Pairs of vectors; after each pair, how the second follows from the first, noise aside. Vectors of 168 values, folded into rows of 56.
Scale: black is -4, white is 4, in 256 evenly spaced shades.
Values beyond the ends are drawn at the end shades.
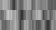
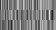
shuffled.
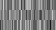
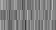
wrapped around, shrunk.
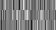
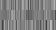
wrapped around, shrunk.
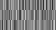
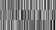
negated.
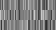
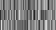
negated.
